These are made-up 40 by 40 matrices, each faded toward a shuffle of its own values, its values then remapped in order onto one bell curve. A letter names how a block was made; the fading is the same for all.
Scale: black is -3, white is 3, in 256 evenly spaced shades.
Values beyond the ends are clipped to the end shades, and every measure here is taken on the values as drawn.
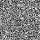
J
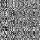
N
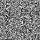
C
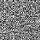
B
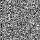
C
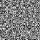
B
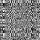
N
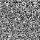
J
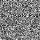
J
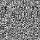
B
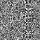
B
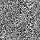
C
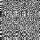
N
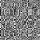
N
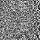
B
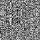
B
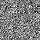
J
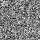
J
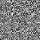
B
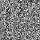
C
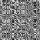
N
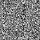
C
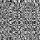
N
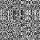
N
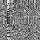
N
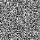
C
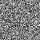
J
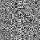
B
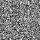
C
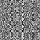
N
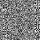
B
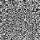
B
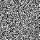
C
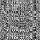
N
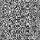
B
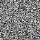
J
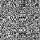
B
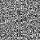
B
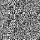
B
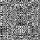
N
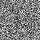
J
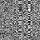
N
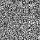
C
